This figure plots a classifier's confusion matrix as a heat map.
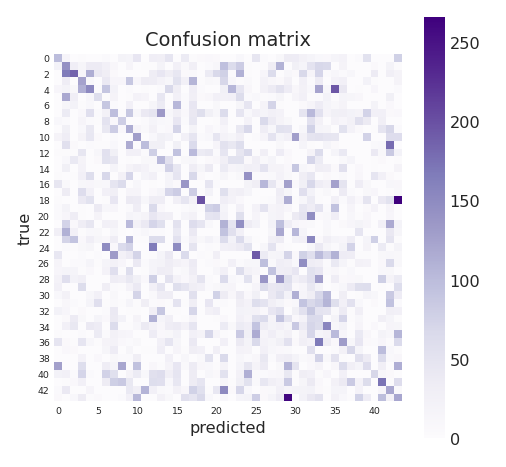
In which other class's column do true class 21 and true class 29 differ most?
23
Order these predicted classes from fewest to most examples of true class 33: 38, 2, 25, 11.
11, 38, 2, 25
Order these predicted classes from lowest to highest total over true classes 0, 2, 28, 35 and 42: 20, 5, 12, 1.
5, 20, 12, 1
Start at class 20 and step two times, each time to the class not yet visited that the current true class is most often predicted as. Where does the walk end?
13
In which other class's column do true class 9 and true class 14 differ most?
30
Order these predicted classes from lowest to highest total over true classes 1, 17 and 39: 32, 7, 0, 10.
7, 32, 10, 0
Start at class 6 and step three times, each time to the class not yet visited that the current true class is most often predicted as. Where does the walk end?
12
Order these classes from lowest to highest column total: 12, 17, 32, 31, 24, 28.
24, 31, 12, 28, 17, 32
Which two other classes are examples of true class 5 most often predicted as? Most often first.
1, 23
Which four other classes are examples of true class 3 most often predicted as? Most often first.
17, 9, 21, 15
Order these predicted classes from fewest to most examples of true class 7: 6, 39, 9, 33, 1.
6, 1, 33, 39, 9
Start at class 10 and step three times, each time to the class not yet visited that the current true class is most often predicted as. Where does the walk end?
25
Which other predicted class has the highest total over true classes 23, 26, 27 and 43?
29
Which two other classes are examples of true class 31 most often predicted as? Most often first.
34, 42
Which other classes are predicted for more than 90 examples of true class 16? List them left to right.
26, 29, 35
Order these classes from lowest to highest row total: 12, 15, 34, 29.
15, 29, 12, 34
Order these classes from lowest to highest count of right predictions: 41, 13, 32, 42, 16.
32, 13, 42, 16, 41
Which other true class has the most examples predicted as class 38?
43
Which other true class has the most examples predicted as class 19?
35
